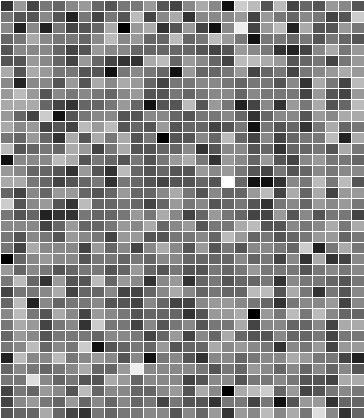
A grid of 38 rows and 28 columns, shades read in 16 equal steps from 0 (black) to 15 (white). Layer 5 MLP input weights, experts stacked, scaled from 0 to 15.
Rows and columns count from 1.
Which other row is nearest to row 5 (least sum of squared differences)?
25
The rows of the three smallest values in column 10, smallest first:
3, 6, 27
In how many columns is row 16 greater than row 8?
11
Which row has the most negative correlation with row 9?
23
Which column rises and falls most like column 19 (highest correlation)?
12
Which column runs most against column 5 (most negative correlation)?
1
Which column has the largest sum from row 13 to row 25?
18
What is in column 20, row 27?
11
